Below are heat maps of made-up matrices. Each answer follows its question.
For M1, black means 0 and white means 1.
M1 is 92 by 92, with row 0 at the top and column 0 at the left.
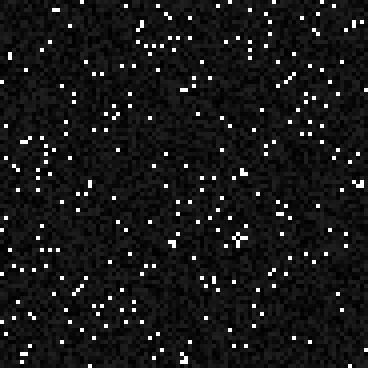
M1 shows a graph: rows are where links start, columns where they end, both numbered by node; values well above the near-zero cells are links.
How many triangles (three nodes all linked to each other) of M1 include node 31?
0
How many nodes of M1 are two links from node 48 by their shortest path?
4
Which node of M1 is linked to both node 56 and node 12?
node 10
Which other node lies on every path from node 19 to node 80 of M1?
node 54
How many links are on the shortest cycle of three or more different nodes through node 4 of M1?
4
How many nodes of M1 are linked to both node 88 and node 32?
0
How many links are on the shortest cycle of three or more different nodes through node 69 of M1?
3
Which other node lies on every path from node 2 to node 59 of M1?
node 62
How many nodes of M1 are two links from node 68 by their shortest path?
7
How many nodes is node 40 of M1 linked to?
2
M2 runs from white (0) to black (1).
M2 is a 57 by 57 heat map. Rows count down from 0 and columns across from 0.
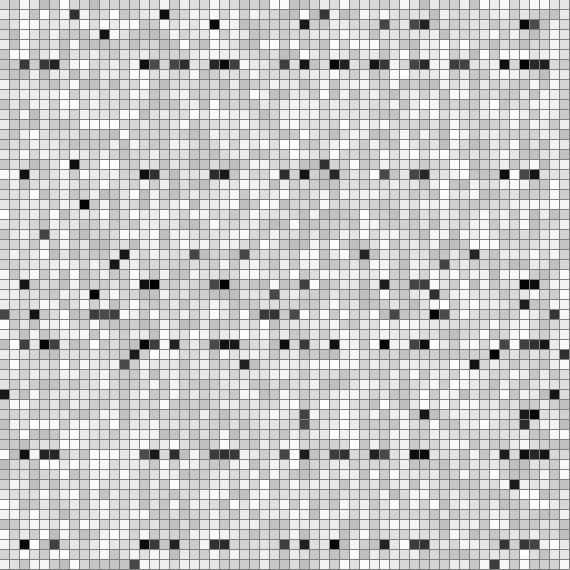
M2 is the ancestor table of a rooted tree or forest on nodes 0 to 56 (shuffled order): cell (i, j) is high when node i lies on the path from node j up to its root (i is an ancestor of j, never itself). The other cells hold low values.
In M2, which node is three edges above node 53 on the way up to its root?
28
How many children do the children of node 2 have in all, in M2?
2
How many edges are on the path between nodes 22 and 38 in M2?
3
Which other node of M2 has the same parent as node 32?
7
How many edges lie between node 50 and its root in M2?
5
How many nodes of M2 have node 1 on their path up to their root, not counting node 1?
3
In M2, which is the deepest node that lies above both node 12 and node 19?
25
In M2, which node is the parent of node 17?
54
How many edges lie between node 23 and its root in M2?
3
